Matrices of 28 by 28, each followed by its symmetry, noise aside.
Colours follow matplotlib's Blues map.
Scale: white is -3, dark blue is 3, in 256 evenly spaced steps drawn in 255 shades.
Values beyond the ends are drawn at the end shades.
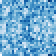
mirrored top to bottom.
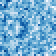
mirrored top to bottom.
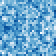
mirrored top to bottom.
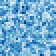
antisymmetric.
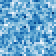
same after a half turn.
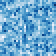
mirrored top to bottom.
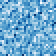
symmetric.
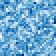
symmetric.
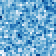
symmetric across the other diagonal.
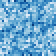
same after a half turn.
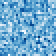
antisymmetric.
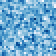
antisymmetric.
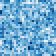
antisymmetric.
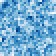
symmetric.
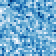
antisymmetric.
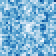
mirrored top to bottom.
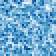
symmetric across the other diagonal.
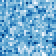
antisymmetric.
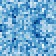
mirrored top to bottom.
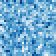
antisymmetric.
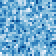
antisymmetric.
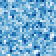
symmetric.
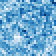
symmetric across the other diagonal.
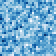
symmetric.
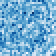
symmetric.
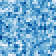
mirrored top to bottom.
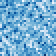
symmetric.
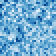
symmetric.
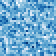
antisymmetric.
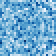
mirrored top to bottom.
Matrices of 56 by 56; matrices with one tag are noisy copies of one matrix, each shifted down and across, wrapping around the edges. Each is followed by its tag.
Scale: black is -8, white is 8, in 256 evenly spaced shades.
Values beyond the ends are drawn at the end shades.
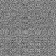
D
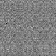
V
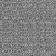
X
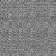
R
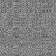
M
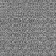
X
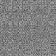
R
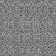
V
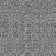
M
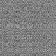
D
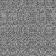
V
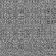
M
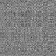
M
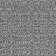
X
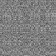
V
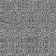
M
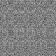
V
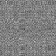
M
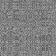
M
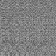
R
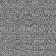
D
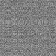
D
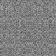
V
